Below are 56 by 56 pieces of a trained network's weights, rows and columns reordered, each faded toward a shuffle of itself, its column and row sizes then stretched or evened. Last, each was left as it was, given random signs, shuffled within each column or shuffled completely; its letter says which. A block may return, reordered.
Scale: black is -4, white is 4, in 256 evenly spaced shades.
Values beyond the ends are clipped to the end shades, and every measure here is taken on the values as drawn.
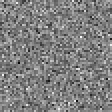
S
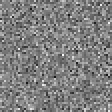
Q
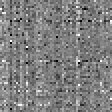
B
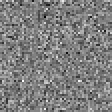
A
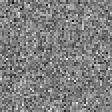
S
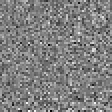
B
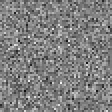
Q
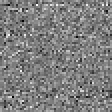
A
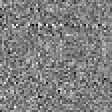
B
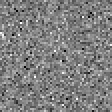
S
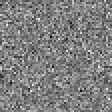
S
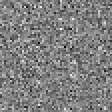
A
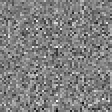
B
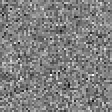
Q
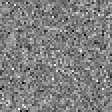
S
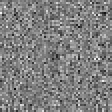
B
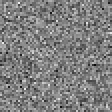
S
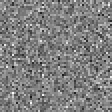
Q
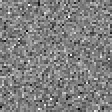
S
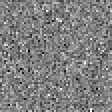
S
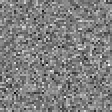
S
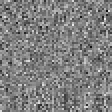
B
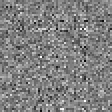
A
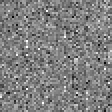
Q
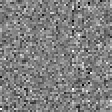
Q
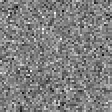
S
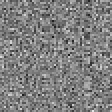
B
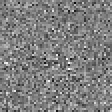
A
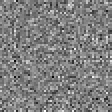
B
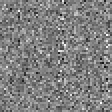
Q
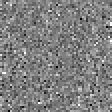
Q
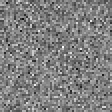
S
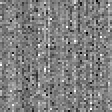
Q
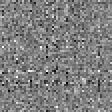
A
